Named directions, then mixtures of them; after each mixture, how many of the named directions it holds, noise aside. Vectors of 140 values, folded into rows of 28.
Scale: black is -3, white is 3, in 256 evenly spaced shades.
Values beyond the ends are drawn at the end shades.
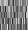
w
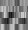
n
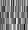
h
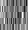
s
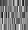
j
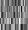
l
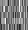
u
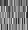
one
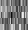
four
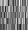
two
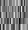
one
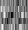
three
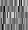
four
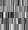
three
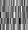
two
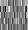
one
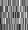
one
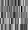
one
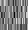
two
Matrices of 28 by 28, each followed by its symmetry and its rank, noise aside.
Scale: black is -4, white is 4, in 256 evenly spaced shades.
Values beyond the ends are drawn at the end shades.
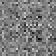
no symmetry, rank four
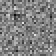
symmetric, rank eight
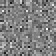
antisymmetric, rank six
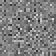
symmetric, rank six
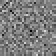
symmetric, rank six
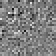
antisymmetric, rank six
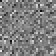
symmetric, rank four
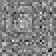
symmetric, rank four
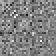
symmetric, rank six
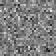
no symmetry, rank eight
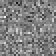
no symmetry, rank six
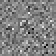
symmetric, rank eight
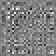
symmetric, rank four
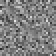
antisymmetric, rank eight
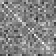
symmetric, rank six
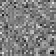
symmetric, rank eight
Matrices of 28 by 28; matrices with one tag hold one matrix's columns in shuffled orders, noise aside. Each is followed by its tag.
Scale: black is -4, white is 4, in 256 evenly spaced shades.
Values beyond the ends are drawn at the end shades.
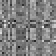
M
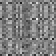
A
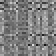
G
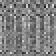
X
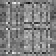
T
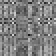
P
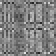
T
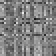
P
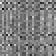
G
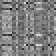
G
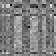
X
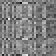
A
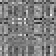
P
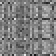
A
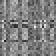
M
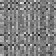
G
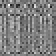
X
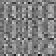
A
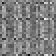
A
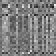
X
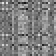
G
